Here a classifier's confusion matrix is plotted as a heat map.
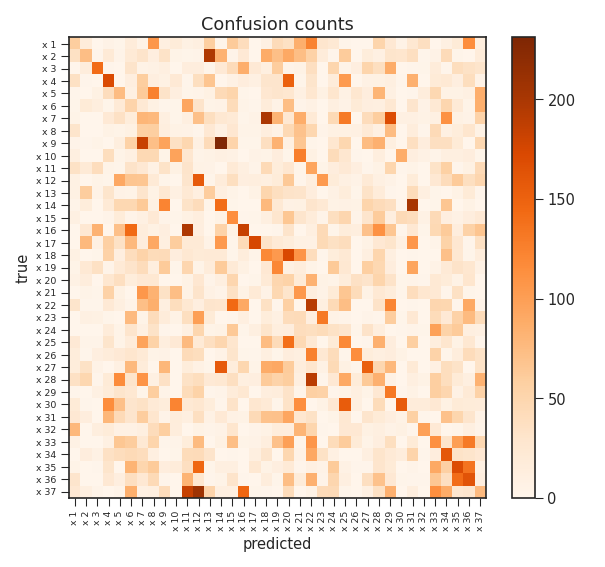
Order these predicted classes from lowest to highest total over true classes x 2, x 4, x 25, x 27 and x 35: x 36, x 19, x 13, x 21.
x 21, x 36, x 19, x 13
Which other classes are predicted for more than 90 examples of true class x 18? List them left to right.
x 19, x 20, x 21
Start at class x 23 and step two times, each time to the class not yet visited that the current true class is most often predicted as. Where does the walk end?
x 5
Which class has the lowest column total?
x 32
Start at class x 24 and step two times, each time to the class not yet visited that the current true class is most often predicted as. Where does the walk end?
x 36
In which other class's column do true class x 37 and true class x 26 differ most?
x 12
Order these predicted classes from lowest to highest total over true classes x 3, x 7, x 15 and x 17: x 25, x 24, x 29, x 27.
x 27, x 24, x 25, x 29
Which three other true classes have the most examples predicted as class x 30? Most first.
x 10, x 15, x 2
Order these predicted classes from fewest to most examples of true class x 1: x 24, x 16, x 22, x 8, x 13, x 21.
x 24, x 16, x 13, x 21, x 8, x 22
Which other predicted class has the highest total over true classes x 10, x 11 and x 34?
x 22
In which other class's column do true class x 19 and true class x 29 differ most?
x 31
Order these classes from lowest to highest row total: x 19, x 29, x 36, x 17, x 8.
x 8, x 29, x 19, x 36, x 17
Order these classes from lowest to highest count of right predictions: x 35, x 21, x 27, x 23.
x 21, x 23, x 27, x 35
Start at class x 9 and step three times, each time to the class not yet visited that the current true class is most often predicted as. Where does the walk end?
x 20
